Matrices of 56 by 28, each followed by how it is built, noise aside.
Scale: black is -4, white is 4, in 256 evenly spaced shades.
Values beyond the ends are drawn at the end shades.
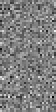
low rank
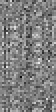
blocks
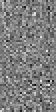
low rank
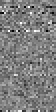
uneven rows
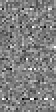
uneven rows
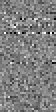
uneven rows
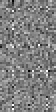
low rank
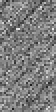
Hankel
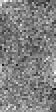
smooth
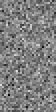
noise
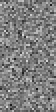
noise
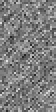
Hankel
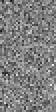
noise
